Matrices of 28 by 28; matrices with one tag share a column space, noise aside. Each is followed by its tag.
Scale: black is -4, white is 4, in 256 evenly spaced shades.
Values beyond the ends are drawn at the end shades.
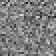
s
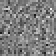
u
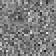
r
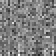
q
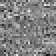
s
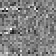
u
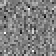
u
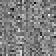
q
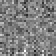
q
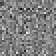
u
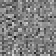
q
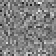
s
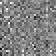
q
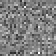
u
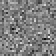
r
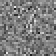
u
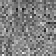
q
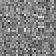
q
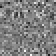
s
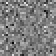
s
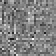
r
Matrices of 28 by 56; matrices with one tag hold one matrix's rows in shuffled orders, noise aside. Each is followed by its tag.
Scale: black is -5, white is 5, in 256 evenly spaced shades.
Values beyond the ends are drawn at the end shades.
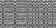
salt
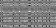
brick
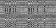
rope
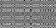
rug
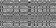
brick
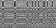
salt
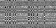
rope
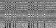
rope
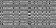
brick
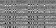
rope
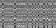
salt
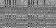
rope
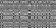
brick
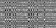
rope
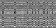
salt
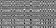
rug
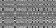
salt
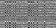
rope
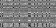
brick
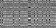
brick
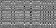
rug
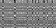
salt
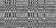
rope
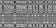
salt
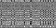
rug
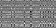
rug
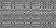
rug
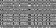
brick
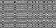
salt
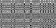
rug
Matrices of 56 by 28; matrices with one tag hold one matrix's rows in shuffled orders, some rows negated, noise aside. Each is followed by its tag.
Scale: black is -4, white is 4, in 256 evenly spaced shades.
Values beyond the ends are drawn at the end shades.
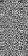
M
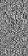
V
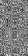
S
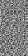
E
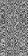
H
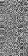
M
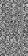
E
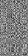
V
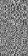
V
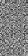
E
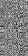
M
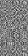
V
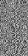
V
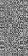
M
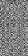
E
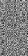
H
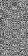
S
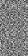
E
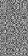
V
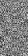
S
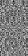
E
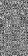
S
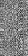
M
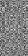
E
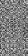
E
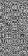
S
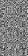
H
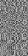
V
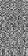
E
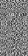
V
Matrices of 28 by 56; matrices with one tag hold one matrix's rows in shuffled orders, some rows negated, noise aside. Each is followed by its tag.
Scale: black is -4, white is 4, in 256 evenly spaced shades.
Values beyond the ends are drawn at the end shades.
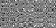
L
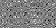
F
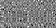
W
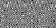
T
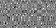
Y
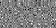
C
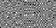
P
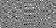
P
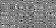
L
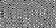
W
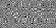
Y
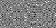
F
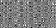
C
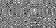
F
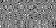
C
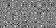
Y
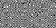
T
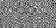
C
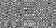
P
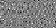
W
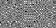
P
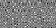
Y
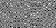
F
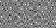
C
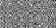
C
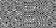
P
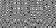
F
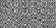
Y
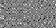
W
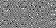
T
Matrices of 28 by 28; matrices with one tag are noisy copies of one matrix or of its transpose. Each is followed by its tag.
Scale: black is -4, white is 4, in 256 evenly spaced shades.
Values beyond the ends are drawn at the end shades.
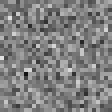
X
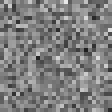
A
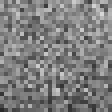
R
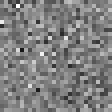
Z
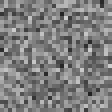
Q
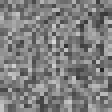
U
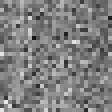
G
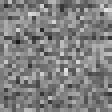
G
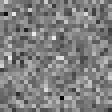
A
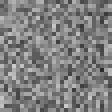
U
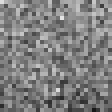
R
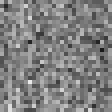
G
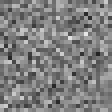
Q
